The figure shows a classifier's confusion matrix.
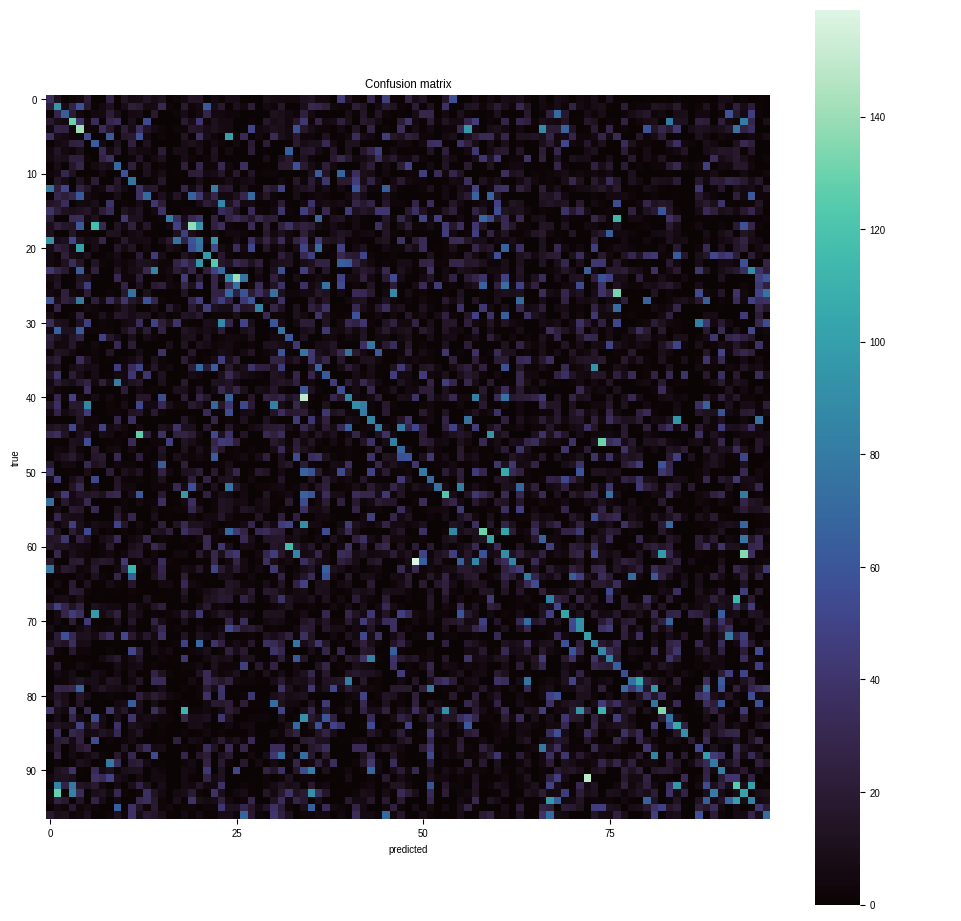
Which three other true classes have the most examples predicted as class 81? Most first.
79, 88, 64
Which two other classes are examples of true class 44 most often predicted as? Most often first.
47, 40
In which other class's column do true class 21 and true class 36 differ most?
73
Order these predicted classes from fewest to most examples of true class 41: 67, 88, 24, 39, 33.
39, 67, 33, 24, 88
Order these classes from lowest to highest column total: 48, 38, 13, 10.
38, 10, 13, 48
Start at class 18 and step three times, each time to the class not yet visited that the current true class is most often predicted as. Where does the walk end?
84
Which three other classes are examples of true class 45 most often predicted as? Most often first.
12, 59, 22
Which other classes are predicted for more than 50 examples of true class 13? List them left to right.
4, 19, 27, 57, 59, 94
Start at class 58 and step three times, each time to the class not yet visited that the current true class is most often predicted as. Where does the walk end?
1
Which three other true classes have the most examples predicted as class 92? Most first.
67, 94, 4
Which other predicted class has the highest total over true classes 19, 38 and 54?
0
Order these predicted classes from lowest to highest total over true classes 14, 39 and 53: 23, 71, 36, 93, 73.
36, 73, 71, 93, 23
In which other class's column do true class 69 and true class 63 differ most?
11
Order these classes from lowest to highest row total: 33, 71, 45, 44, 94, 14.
33, 71, 14, 45, 94, 44
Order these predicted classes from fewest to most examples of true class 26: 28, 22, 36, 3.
3, 36, 22, 28
